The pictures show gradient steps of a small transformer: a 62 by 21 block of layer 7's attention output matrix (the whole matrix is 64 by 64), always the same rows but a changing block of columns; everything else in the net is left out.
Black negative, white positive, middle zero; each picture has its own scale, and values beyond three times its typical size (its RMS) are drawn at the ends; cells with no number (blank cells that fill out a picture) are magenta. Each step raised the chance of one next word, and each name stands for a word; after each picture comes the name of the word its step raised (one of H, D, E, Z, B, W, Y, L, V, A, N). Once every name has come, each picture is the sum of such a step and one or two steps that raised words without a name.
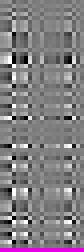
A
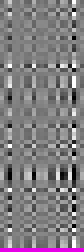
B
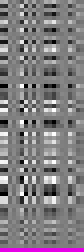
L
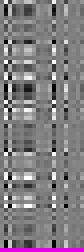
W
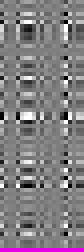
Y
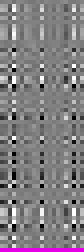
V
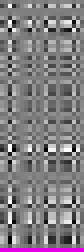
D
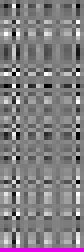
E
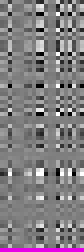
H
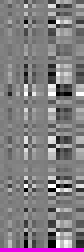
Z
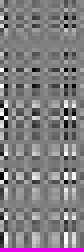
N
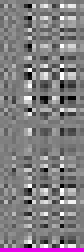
H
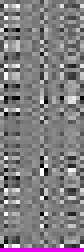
H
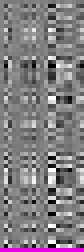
B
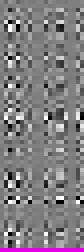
Y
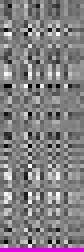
E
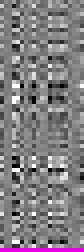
L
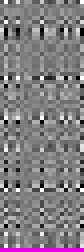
Y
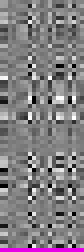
Y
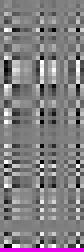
Z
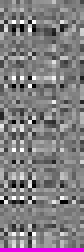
Y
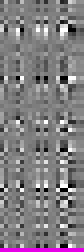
Y
